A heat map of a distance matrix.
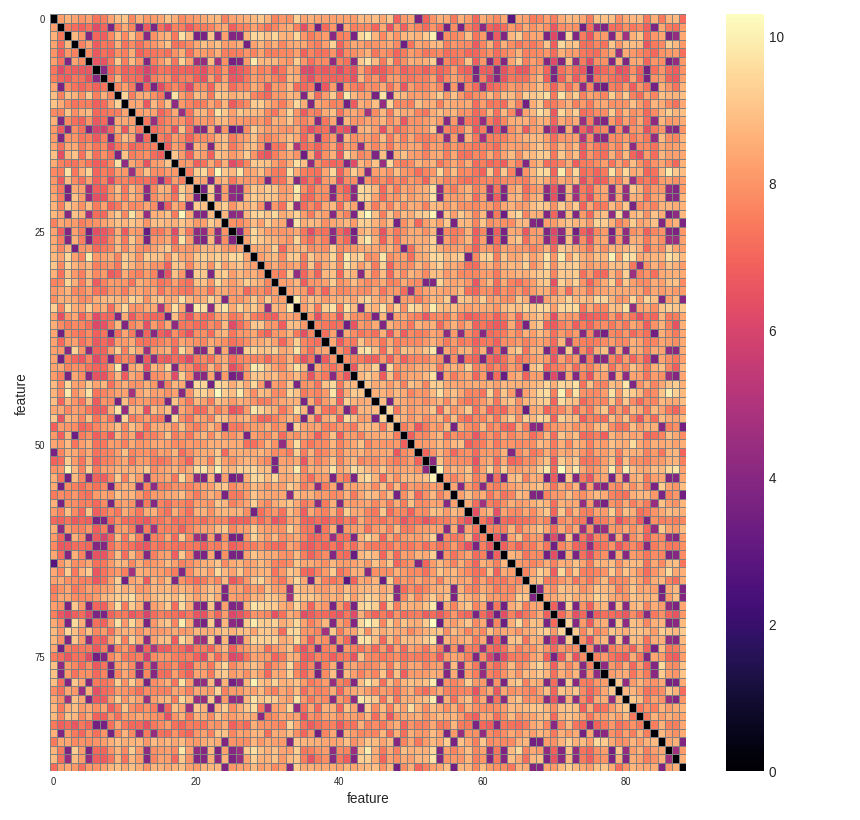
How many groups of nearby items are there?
16
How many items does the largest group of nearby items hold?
20
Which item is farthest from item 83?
33
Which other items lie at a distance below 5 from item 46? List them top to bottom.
10, 17, 36, 41, 66
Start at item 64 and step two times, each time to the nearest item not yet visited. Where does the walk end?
51
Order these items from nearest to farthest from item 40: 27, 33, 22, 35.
35, 22, 27, 33
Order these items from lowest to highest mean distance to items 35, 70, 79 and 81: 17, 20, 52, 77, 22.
22, 52, 77, 20, 17
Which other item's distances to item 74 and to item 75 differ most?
84
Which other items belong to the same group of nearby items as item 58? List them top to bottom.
28
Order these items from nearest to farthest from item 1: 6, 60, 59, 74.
74, 60, 6, 59
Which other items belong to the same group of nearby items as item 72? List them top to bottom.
38
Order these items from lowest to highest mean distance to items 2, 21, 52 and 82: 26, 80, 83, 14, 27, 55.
26, 80, 83, 14, 55, 27
